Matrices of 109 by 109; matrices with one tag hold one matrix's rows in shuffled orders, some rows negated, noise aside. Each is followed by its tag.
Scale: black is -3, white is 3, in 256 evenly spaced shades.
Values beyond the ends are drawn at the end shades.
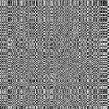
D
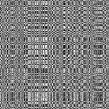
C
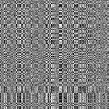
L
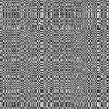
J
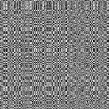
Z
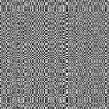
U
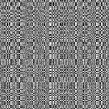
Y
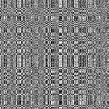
L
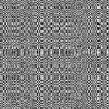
J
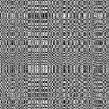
C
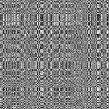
J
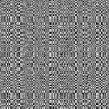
Y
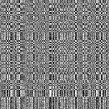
Y
